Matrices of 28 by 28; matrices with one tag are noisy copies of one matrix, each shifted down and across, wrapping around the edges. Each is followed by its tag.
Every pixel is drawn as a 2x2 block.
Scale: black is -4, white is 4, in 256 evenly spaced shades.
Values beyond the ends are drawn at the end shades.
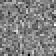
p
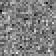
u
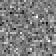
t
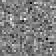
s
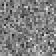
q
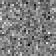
q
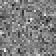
u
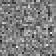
t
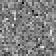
q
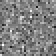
q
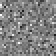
t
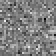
t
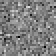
q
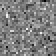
p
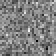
u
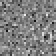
t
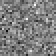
q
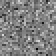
u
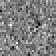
s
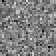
q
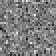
t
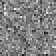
s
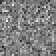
s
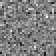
t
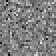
s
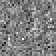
s
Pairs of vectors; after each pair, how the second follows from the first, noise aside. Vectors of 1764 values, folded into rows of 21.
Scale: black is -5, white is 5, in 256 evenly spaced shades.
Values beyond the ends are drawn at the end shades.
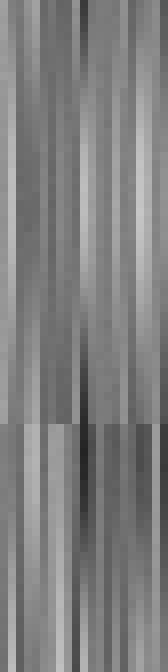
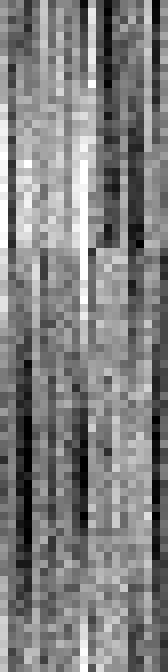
reversed, negated, scaled up.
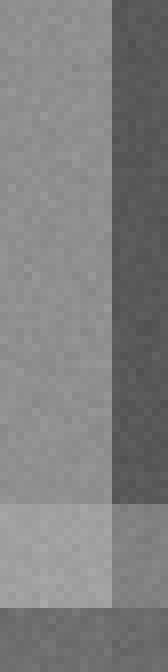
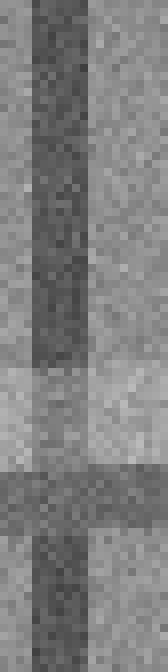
wrapped around.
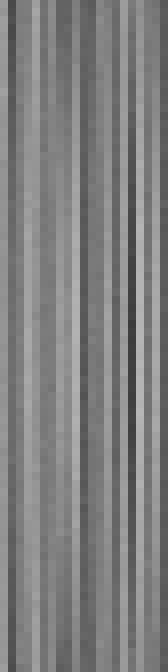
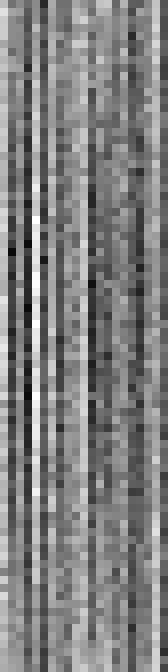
reversed, negated, scaled up.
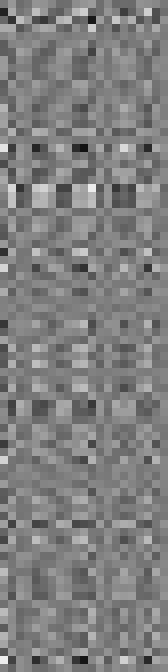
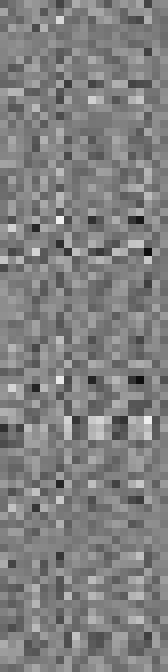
wrapped around.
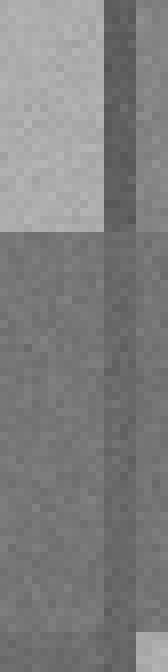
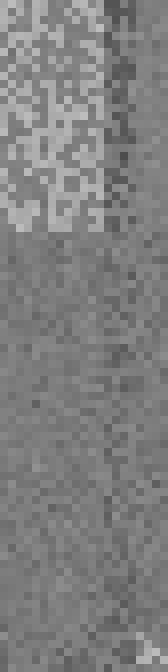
partly zeroed.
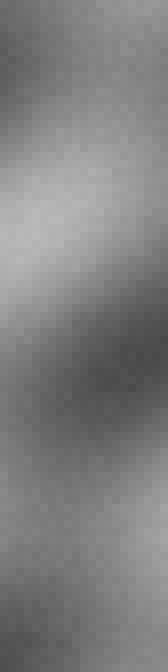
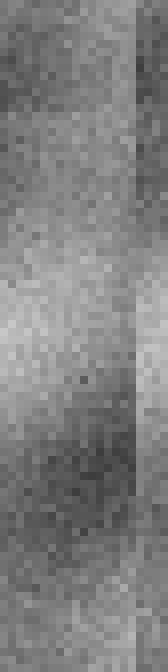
wrapped around.
